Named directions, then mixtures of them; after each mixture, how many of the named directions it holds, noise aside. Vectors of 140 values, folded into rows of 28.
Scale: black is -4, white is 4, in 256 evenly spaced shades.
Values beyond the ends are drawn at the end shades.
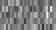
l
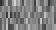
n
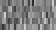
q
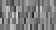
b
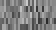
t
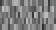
four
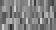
two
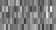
one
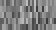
one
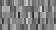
three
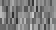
three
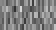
four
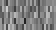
three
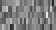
three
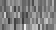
three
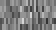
one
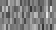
one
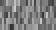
four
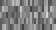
three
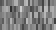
four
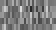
two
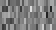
two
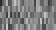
one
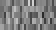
three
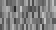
four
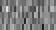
two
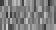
one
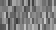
two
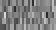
one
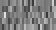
one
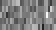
two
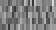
two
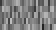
three
